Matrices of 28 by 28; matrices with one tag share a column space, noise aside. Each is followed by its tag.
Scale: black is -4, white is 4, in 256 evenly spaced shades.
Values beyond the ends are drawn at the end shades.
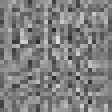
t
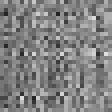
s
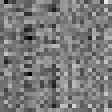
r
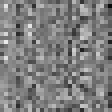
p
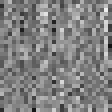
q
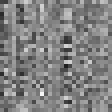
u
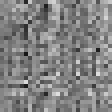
u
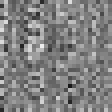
q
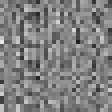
t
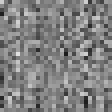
s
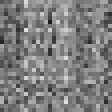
t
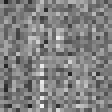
r
